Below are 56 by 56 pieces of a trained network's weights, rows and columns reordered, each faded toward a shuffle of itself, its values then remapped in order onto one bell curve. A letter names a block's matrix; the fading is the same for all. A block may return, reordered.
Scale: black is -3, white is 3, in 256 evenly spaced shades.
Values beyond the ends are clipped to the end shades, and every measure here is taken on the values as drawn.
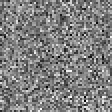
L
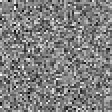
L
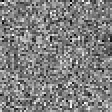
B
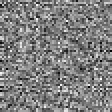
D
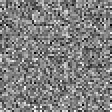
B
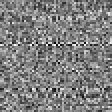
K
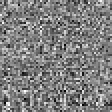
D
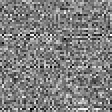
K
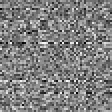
K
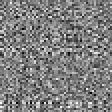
K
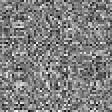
D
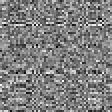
K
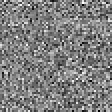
B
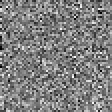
L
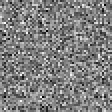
B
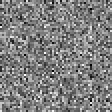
L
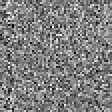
B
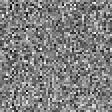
B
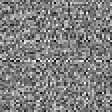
K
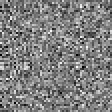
D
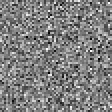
L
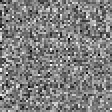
B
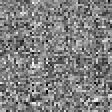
D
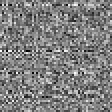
K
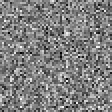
L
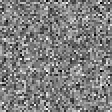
L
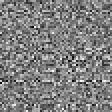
K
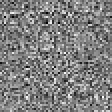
D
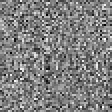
D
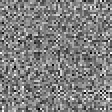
D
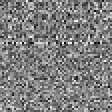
K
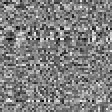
K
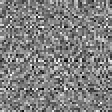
K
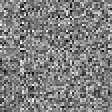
D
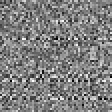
K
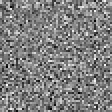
B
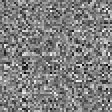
D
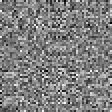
D
